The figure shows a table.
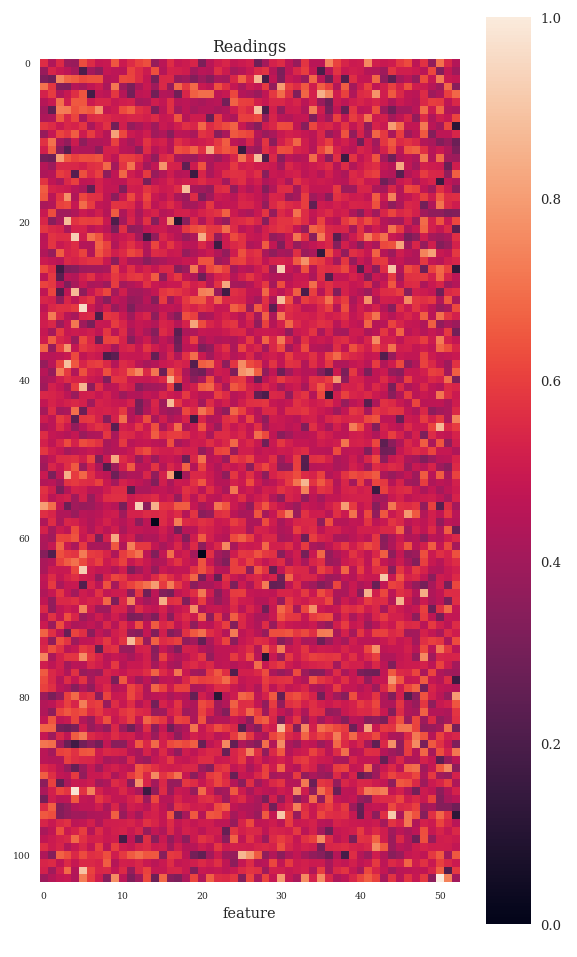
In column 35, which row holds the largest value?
4
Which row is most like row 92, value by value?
22
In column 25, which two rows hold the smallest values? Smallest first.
11, 84
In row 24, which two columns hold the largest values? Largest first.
49, 48
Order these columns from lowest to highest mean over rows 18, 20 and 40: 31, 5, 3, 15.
15, 31, 5, 3
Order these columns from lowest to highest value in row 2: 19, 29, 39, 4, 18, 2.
19, 18, 29, 39, 4, 2
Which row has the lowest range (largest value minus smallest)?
55
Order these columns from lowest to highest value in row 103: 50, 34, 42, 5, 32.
32, 34, 42, 5, 50
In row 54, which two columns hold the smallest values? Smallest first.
42, 11
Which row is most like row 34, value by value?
59
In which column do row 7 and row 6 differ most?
34
